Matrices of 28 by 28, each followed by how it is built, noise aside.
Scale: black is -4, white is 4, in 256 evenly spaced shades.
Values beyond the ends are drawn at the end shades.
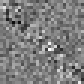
banded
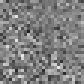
lower triangular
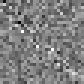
banded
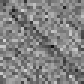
Toeplitz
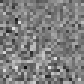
lower triangular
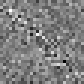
banded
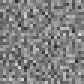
repeating rows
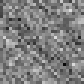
Toeplitz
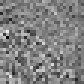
lower triangular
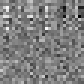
low rank
